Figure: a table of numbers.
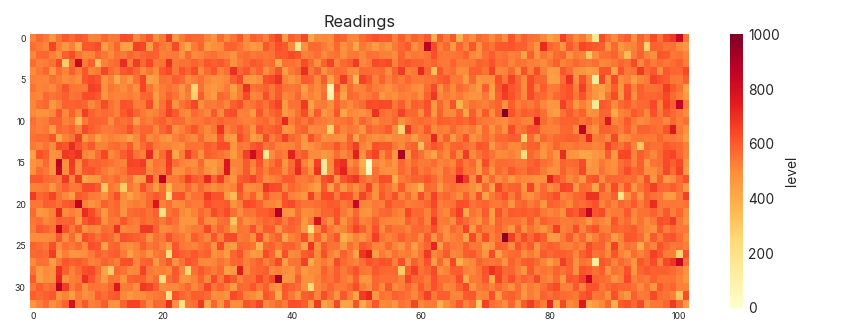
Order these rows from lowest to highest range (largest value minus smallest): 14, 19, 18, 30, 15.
18, 19, 30, 14, 15
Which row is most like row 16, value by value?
15
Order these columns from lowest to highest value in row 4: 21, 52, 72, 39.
39, 72, 52, 21
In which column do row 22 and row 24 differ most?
73
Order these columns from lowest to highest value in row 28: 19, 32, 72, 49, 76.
76, 19, 49, 72, 32
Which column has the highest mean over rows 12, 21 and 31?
86
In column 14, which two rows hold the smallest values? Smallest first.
18, 1
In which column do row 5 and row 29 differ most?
87
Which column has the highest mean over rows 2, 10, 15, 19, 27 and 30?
4
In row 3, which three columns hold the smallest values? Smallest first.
5, 10, 38
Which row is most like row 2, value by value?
22
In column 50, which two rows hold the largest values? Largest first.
20, 14
